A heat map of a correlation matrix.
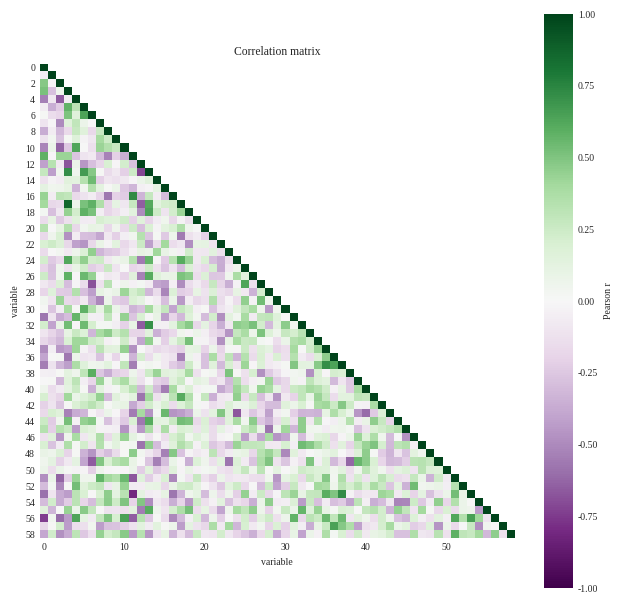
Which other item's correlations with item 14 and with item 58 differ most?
49
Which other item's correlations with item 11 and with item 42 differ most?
53
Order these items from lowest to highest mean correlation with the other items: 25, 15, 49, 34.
15, 49, 25, 34
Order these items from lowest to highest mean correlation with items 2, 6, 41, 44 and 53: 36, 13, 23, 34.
36, 23, 34, 13
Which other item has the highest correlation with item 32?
13
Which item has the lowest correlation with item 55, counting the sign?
12
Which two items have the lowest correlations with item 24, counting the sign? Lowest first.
43, 12
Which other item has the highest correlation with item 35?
37
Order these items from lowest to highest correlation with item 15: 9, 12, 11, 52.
11, 52, 12, 9
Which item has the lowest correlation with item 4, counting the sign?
2
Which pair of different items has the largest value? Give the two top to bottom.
3, 17
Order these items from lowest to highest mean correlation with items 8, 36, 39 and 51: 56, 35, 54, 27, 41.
41, 27, 54, 35, 56
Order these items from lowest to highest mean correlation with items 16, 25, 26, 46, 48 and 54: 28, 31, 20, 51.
51, 20, 31, 28
